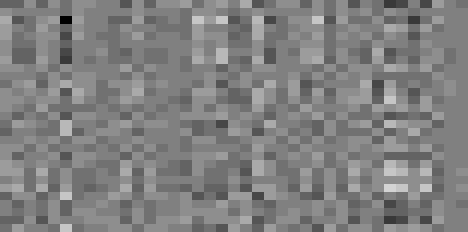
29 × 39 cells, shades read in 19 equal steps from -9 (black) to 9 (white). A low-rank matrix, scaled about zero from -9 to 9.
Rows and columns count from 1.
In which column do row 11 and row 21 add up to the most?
33
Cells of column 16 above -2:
25
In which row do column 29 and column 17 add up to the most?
3
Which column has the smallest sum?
6
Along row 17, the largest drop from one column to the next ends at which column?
7
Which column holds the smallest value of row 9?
19
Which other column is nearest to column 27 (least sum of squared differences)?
17
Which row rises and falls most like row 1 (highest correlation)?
28
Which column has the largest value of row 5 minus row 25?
22
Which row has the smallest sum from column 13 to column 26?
24
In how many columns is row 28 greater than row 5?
14
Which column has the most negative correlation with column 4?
21
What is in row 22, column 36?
4
